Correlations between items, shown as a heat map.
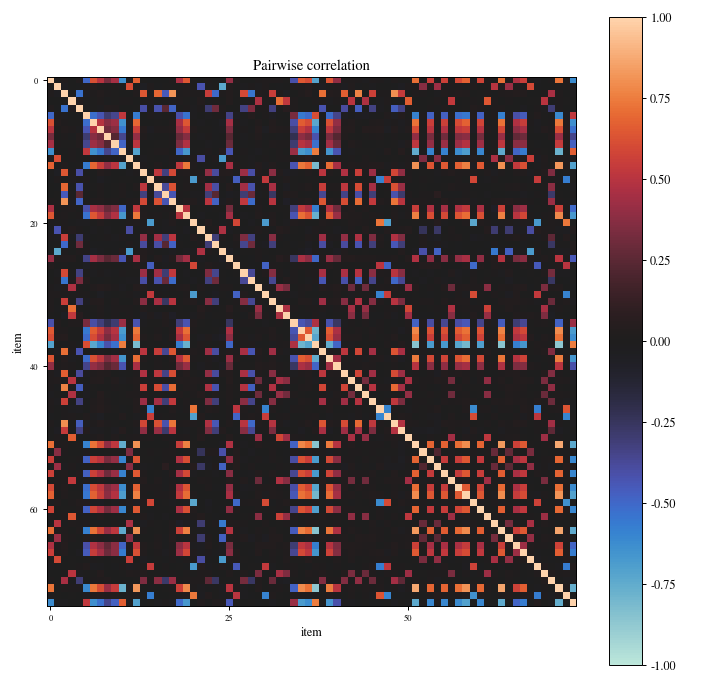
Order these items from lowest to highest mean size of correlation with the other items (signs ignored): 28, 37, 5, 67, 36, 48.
67, 28, 48, 5, 36, 37
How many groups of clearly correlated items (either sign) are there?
5
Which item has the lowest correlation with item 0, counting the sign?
37
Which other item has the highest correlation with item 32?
3
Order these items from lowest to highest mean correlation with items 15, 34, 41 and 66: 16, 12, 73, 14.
16, 73, 14, 12
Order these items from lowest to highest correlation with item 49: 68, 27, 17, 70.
68, 70, 27, 17
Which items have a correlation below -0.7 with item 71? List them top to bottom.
10, 37, 73
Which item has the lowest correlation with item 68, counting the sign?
20
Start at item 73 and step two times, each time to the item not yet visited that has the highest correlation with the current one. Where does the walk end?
10
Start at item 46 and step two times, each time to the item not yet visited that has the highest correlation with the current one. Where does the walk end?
72
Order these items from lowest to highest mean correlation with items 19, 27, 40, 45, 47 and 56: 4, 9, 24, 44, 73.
73, 4, 24, 44, 9
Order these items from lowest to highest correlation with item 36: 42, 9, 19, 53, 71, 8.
42, 8, 9, 53, 19, 71
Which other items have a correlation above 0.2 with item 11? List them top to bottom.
1, 52, 54, 62, 64, 67
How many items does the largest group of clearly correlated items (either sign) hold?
28
